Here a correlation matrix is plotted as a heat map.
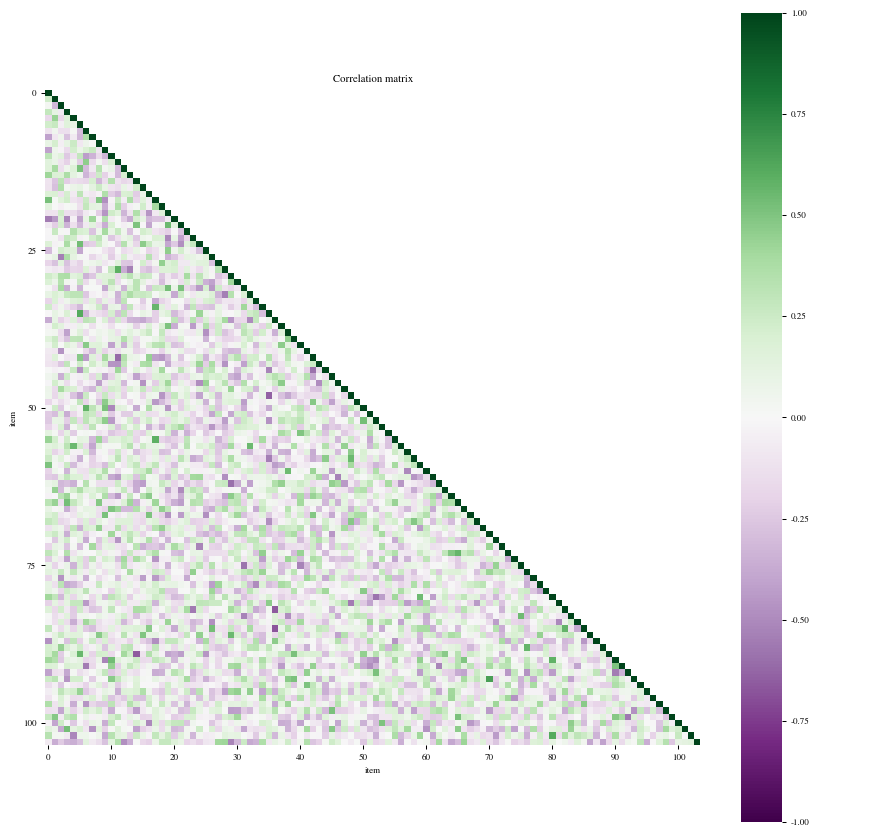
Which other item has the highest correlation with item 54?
40
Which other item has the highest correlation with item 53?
100
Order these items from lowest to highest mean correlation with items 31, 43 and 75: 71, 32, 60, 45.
45, 60, 32, 71
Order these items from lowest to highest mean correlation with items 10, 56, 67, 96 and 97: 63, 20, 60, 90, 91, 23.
20, 23, 63, 90, 60, 91
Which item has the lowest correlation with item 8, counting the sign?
46
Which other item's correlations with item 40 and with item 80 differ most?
52
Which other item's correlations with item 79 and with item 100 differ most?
50
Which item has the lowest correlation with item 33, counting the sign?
78
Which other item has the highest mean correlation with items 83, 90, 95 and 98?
101
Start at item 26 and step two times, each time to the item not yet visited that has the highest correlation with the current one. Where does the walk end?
82
